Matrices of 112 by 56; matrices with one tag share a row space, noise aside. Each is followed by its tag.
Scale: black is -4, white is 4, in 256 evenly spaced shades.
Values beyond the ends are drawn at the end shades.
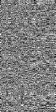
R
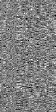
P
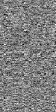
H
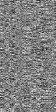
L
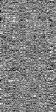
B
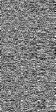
R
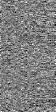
R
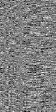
L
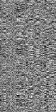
P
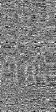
R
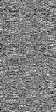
B
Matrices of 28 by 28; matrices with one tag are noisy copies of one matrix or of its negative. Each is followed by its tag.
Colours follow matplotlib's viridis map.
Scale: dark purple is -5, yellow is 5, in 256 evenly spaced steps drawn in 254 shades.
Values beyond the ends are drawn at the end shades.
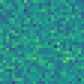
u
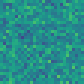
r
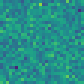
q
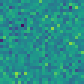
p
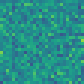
r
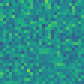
u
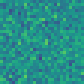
q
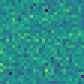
u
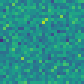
r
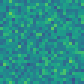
p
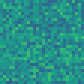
u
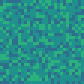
r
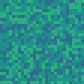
r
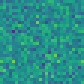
r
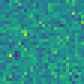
q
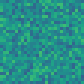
r
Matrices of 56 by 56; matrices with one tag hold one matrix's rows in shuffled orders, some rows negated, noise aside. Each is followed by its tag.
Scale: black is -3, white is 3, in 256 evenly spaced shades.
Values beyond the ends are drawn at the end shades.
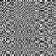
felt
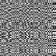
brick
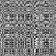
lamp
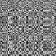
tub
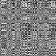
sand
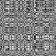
lamp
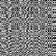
brick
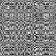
lamp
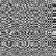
brick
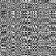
sand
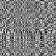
felt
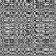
lamp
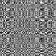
felt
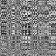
sand
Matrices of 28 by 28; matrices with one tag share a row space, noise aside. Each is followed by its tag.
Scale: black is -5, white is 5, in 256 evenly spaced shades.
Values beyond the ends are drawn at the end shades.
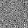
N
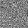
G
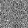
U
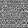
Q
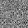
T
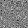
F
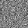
N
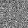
G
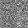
T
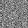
N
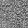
T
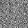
N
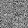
U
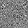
F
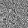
G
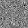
N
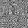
G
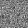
T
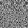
F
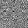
G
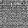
Q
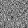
F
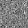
N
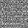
Q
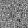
T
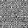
Q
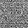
Q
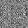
F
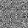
Q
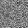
T
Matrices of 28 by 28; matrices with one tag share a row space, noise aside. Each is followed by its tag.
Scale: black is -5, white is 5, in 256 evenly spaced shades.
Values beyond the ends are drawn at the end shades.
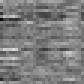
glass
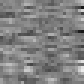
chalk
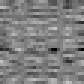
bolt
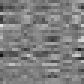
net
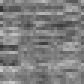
glass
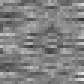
chalk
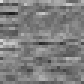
glass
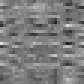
bolt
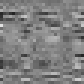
net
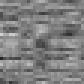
glass
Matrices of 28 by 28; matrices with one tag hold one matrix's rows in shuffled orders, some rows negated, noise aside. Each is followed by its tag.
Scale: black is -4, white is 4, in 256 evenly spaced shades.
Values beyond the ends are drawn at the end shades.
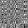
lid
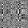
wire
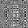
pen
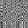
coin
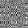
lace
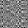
wire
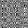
lid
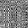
lace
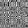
lace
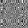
coin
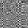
wire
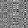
pen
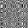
coin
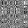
lid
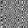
coin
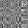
wire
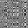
pen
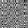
lid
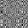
coin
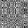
lid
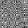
lid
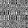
lace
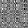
lid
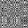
lid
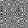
coin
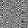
wire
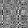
wire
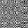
lid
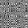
lace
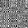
lace
